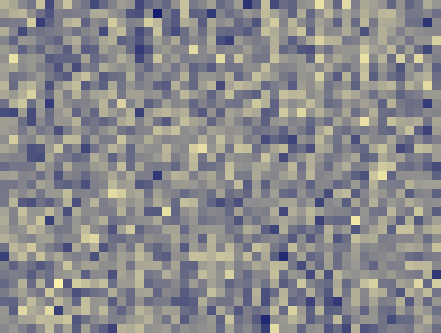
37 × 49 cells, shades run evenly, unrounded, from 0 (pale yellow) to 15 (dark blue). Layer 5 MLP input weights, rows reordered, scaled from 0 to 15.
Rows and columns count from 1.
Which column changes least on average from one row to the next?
43
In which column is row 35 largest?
7
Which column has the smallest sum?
14
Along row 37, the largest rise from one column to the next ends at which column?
41
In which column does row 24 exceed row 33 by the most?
32
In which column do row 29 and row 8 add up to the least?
30
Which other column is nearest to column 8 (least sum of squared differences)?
17
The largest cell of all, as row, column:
2, 18
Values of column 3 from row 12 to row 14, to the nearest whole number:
3 6 9
